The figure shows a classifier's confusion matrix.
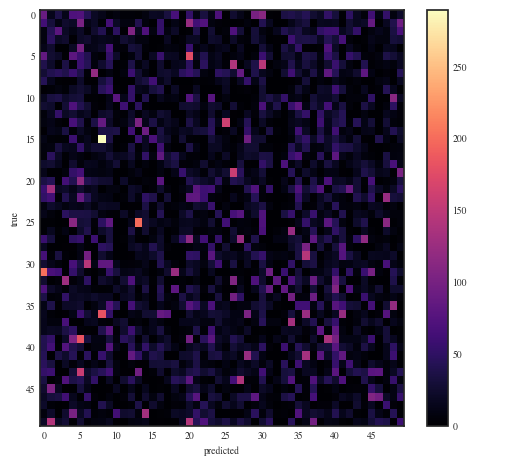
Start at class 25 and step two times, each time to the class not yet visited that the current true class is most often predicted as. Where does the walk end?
8
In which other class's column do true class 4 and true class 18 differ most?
5
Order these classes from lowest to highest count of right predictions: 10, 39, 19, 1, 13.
1, 19, 10, 13, 39
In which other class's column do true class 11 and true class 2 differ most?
12
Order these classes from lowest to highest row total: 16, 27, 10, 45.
45, 16, 10, 27
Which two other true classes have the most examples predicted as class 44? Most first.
27, 7
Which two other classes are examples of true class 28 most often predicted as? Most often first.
36, 41
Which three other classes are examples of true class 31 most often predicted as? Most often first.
0, 18, 45
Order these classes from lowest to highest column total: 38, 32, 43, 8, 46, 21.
32, 46, 43, 38, 21, 8
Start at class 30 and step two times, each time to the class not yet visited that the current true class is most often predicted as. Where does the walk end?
26
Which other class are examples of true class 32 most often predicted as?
3
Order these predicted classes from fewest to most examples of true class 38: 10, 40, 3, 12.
10, 3, 12, 40
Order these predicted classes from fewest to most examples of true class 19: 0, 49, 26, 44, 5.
0, 44, 5, 49, 26
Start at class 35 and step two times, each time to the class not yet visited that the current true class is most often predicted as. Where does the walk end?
14
